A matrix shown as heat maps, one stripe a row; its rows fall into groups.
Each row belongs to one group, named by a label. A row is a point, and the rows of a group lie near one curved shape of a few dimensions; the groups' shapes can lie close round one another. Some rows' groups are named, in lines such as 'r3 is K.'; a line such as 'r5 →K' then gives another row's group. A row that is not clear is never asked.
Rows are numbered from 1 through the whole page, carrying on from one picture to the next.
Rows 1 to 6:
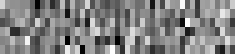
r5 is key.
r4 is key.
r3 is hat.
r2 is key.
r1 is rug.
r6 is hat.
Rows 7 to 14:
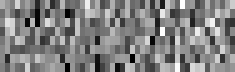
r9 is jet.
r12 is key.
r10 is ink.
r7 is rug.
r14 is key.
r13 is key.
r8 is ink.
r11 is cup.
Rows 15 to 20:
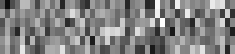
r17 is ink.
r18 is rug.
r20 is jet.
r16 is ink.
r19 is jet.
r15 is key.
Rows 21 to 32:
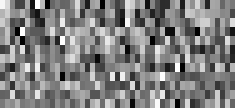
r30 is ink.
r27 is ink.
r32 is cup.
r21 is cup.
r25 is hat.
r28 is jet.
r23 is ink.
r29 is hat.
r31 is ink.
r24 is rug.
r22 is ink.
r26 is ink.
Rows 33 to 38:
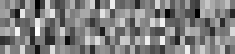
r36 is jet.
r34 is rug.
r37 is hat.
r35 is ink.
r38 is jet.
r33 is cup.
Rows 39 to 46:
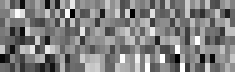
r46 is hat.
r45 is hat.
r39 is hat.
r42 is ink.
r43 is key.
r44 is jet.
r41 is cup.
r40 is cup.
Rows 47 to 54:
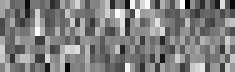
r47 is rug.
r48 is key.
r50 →ink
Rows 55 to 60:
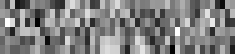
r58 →jet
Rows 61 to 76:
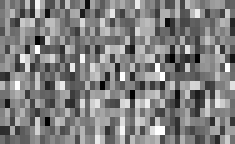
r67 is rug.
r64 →rug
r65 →rug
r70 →jet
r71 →cup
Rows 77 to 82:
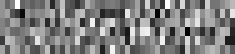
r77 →rug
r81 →ink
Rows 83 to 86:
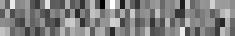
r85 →hat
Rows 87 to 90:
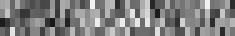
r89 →hat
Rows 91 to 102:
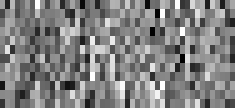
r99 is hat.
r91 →key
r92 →ink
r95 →hat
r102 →ink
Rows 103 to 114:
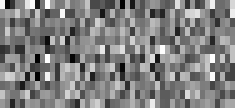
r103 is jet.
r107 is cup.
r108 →hat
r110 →hat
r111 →jet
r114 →ink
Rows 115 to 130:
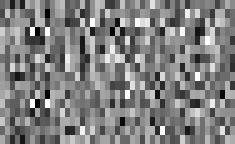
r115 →ink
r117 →hat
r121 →key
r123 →key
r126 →jet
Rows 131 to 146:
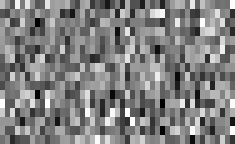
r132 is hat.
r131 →jet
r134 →hat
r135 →key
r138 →ink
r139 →ink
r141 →rug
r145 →jet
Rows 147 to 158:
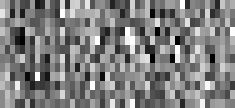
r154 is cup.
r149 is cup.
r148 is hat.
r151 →cup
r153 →cup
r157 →jet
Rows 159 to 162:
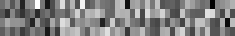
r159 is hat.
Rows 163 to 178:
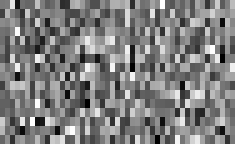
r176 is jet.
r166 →rug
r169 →key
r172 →hat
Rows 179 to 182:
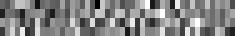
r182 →ink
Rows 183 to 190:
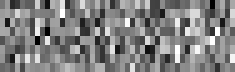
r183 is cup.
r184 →jet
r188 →key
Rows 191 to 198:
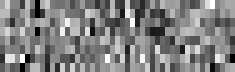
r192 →ink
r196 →hat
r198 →hat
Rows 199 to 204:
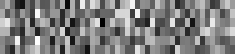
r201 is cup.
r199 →cup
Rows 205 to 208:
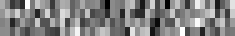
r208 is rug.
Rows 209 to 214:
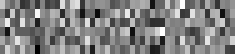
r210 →key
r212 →hat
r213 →rug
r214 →jet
